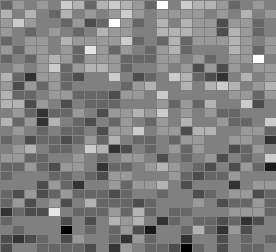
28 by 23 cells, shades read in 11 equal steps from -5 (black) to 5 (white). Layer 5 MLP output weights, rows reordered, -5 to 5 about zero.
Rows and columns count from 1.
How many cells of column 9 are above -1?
16
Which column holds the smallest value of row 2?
5
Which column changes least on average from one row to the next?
4
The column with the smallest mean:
19
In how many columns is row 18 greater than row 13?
7
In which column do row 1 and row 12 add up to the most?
14
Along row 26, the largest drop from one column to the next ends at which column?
6
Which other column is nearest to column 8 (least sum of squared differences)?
15
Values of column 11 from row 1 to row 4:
2 3 1 1
